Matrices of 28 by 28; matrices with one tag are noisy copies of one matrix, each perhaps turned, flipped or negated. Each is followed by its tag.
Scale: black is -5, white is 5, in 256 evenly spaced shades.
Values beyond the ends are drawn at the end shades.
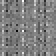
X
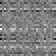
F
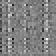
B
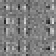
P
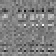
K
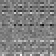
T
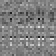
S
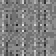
X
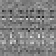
S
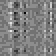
K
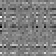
F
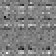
P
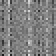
F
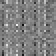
X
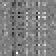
S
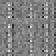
B
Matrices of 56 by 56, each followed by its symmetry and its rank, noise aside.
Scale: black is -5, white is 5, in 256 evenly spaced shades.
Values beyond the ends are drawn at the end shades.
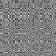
no symmetry, rank three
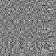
no symmetry, rank four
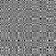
symmetric, rank two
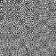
symmetric, rank four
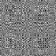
no symmetry, rank four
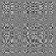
no symmetry, rank three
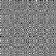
antisymmetric, rank two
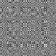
symmetric, rank four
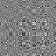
antisymmetric, rank four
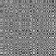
antisymmetric, rank two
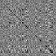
symmetric, rank four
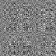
no symmetry, rank four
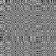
no symmetry, rank three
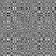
antisymmetric, rank two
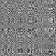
no symmetry, rank three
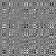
symmetric, rank two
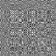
symmetric, rank three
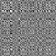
symmetric, rank two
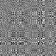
antisymmetric, rank four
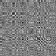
symmetric, rank three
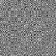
symmetric, rank four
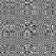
no symmetry, rank two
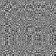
symmetric, rank four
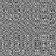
antisymmetric, rank four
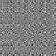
antisymmetric, rank four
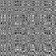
antisymmetric, rank two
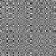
no symmetry, rank three
